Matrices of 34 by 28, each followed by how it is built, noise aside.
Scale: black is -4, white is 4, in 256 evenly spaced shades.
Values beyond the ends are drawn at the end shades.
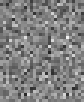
repeating columns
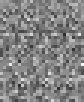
repeating columns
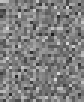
repeating rows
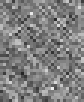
Toeplitz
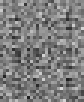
blocks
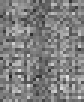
blocks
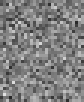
repeating columns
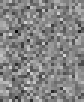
repeating rows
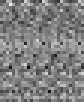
repeating columns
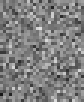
noise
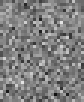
noise
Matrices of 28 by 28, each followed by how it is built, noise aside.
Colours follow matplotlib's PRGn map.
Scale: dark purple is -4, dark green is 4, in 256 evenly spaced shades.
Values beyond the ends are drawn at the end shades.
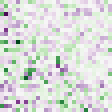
lower triangular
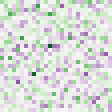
noise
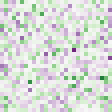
noise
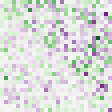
upper triangular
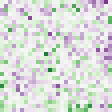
smooth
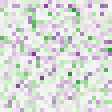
repeating columns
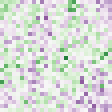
smooth
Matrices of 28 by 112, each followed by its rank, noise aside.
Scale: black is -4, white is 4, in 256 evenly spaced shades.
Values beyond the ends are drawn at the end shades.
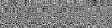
five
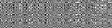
four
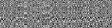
four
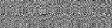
five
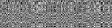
three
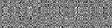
five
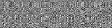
six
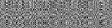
three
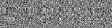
six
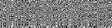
six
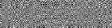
six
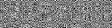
six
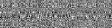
six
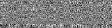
five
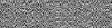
five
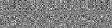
five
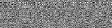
five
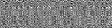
six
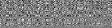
five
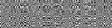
three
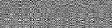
five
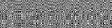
four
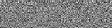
six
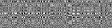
three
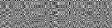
three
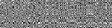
four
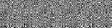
six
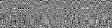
four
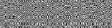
five
